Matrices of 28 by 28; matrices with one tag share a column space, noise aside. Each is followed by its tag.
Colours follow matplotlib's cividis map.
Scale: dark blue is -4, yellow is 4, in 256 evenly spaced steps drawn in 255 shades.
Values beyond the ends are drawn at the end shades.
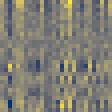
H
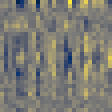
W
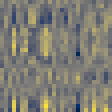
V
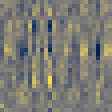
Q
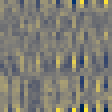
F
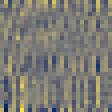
F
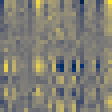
H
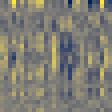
W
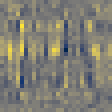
Q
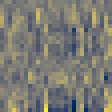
V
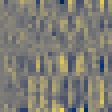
F
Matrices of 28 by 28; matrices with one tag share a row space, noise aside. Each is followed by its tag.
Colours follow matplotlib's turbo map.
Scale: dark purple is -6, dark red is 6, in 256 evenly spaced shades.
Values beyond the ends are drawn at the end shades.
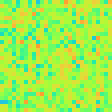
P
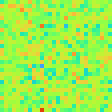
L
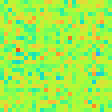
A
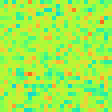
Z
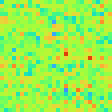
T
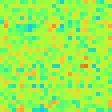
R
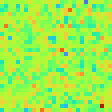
T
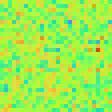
A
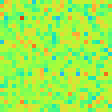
R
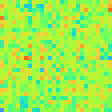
L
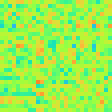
P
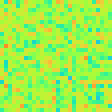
A
